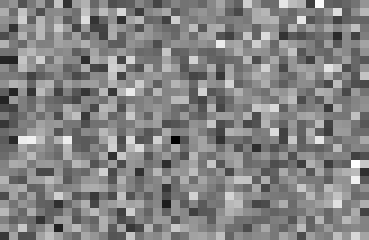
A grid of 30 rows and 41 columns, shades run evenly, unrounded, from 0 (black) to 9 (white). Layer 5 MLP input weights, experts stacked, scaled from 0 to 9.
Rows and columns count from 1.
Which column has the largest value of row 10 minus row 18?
20
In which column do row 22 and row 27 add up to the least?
41
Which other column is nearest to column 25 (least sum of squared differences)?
32
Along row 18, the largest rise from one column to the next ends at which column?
3
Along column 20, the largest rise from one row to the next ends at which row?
19
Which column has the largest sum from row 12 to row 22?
15
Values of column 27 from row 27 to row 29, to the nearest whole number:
6 4 4
